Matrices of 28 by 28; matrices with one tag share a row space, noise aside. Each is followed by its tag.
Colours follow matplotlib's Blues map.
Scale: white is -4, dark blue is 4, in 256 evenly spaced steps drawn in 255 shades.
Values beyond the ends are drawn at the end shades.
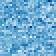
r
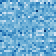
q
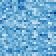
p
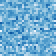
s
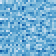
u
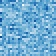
s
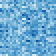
u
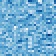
r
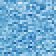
r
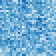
u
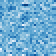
s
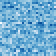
q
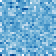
s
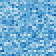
q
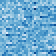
p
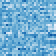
p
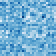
u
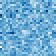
s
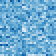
u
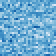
q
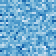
u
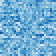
q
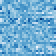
q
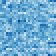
p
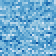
q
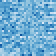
q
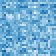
p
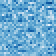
r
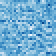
r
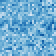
r
